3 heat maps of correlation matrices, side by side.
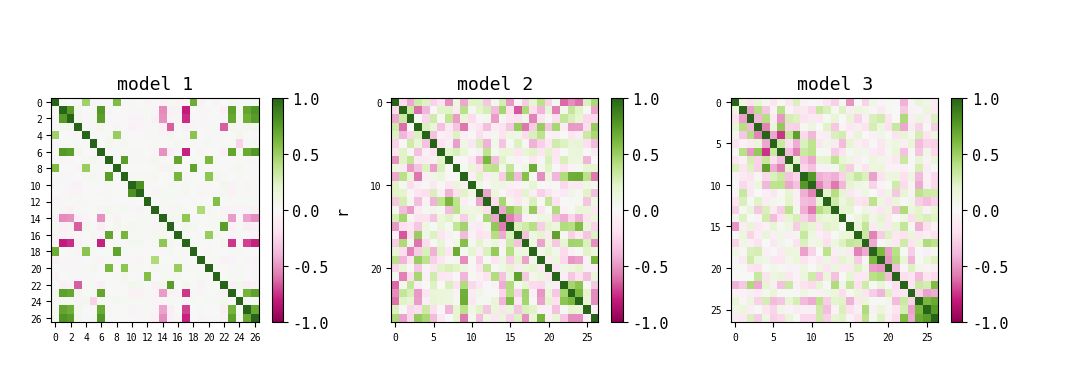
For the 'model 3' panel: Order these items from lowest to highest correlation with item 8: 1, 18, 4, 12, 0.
1, 12, 18, 0, 4
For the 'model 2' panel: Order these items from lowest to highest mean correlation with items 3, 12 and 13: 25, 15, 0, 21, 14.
25, 14, 0, 15, 21
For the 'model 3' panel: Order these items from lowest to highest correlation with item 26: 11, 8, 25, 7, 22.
8, 7, 11, 22, 25
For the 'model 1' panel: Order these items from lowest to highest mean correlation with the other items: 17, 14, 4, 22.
17, 14, 22, 4
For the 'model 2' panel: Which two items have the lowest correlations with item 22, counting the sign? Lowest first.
0, 14
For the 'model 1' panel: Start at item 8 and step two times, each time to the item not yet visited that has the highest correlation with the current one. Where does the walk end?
0
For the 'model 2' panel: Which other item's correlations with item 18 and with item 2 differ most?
8
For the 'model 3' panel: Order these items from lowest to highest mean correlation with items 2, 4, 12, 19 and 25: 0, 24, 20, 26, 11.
20, 0, 11, 24, 26
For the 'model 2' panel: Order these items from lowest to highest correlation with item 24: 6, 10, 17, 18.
10, 18, 6, 17
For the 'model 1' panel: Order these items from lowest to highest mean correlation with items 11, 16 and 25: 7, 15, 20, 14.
14, 15, 20, 7
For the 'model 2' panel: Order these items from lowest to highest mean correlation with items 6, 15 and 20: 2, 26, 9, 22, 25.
26, 2, 25, 22, 9
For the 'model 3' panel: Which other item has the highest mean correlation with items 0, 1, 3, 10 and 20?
6
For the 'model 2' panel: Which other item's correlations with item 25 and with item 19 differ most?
9
